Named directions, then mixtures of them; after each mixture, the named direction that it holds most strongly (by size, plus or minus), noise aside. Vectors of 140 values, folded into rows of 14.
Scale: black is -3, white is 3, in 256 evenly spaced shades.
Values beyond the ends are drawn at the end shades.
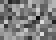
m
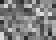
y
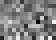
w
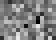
w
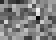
m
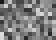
y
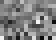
w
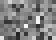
w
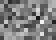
m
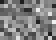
y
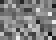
y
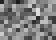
m
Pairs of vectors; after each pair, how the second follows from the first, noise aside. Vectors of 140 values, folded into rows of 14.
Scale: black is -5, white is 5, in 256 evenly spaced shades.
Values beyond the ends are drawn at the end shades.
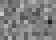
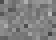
wrapped around, negated, partly zeroed.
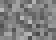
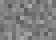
shrunk.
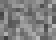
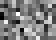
scaled up.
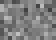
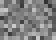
wrapped around.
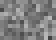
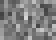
wrapped around.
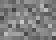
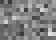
wrapped around.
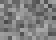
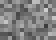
negated.
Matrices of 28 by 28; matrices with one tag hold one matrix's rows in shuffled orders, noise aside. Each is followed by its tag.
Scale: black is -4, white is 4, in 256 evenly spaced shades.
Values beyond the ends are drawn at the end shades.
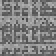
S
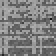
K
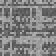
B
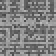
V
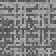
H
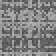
S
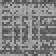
S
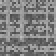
V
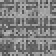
H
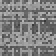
S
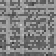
V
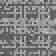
H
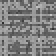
K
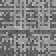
H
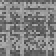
V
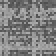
K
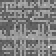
H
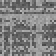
B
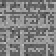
V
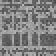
S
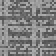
K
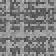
V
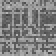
S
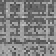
V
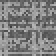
K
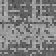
K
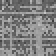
B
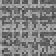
S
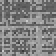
B
